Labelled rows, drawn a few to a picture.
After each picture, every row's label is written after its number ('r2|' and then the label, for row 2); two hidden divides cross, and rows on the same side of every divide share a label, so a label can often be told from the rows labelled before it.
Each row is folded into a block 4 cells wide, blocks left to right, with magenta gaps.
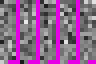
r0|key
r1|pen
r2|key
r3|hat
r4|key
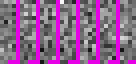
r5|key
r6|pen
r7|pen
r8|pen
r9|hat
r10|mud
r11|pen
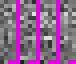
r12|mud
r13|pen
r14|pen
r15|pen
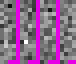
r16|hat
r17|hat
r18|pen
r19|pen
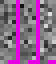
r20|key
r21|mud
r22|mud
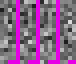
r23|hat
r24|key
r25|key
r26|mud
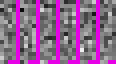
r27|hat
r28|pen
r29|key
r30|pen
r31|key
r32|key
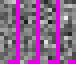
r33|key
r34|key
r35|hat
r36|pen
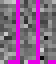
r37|key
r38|mud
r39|key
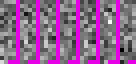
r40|key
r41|hat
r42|hat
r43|key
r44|hat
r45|mud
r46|pen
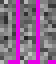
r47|key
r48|key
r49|hat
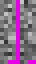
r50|mud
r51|mud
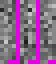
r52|hat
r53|mud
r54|mud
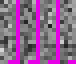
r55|key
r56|mud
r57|mud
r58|mud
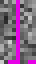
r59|key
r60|mud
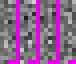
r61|hat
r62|key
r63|key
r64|mud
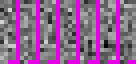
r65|hat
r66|pen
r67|hat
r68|hat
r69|pen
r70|mud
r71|pen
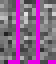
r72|pen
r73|pen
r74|pen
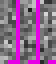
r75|hat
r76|mud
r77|pen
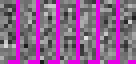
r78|hat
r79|mud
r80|pen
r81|key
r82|pen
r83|key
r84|mud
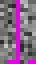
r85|hat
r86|pen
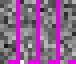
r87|mud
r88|key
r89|hat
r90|key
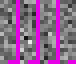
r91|hat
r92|key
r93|mud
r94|hat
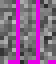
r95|pen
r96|pen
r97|key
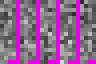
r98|key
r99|hat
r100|mud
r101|key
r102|key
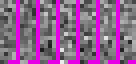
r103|mud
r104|key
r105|pen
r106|key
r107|pen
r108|pen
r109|pen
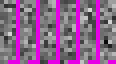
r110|key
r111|hat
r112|mud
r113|pen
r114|hat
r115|mud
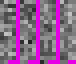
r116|key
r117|hat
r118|pen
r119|mud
